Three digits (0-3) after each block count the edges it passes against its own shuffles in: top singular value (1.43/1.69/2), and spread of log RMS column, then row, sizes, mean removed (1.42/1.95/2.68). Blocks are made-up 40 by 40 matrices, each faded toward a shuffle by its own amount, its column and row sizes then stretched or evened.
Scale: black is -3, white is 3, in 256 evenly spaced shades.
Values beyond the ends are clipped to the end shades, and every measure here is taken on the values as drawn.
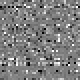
2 1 3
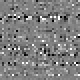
0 0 3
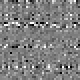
2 0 3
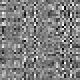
3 3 0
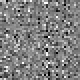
0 2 0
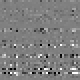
2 1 3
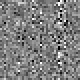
1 2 0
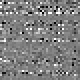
0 1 3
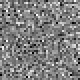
0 0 1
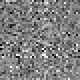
0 0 2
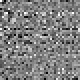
2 1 2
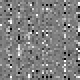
1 3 0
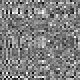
3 1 2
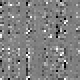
1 3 1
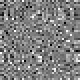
3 0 1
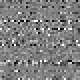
2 0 3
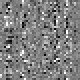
2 3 0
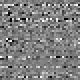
1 0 3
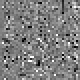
0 2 2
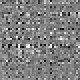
2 2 3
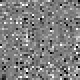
1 2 1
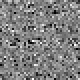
0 0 2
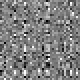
3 2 0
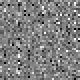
1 2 0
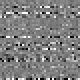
3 0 3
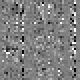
2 3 1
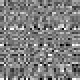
3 0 3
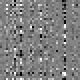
3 3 1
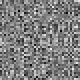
3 1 0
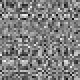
3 0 2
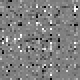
0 2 2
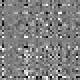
3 3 3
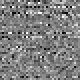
2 0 3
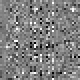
0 3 1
